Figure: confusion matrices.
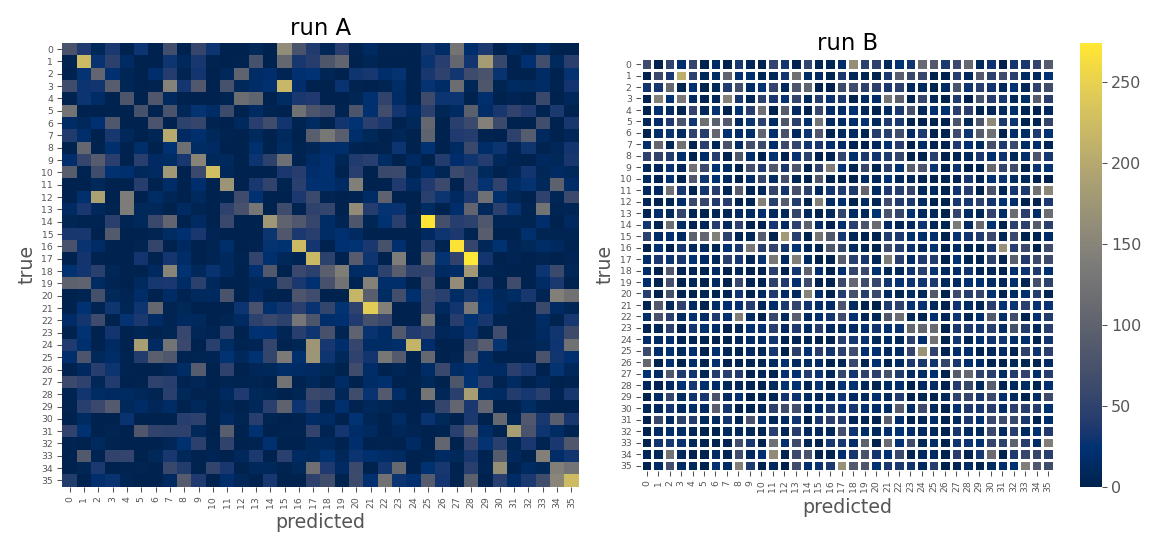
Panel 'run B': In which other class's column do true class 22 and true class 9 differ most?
8
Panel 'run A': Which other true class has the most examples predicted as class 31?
19
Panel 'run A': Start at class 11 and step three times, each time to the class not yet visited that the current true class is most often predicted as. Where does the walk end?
30
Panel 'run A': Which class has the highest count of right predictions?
21
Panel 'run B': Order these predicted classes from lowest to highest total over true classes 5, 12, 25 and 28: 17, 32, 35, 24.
32, 17, 35, 24
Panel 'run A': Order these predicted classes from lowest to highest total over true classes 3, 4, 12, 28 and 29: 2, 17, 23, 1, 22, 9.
23, 9, 1, 17, 22, 2
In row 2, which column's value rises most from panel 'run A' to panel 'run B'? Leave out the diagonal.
14
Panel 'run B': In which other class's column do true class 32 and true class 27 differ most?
28
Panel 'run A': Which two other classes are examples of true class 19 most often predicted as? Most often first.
27, 21
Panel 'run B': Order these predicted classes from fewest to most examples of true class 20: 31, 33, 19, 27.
31, 33, 19, 27
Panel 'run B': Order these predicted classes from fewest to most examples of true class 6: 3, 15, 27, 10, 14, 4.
3, 14, 4, 27, 15, 10
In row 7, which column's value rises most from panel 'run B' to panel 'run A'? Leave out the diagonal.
18
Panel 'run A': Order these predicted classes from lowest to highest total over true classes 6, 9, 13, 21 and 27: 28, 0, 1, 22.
0, 1, 22, 28
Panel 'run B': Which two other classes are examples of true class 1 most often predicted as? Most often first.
3, 13
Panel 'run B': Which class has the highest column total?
30
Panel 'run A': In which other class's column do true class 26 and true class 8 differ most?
1
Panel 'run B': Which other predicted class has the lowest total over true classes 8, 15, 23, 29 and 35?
26
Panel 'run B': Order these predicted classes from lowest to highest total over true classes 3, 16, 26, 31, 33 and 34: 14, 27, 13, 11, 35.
14, 27, 13, 35, 11
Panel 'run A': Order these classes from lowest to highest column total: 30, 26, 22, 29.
26, 30, 22, 29
